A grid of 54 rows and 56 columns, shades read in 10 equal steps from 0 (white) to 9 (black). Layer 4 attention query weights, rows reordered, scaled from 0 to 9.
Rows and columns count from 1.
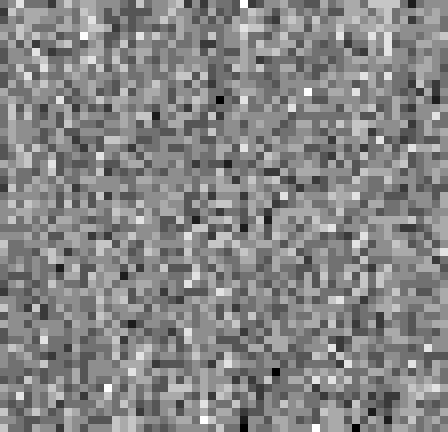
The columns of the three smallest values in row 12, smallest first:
39, 45, 16
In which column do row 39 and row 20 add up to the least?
13
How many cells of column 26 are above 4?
25
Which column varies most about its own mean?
31
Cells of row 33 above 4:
23
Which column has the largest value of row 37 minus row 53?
26
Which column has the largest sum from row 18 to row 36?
34
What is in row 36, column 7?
2
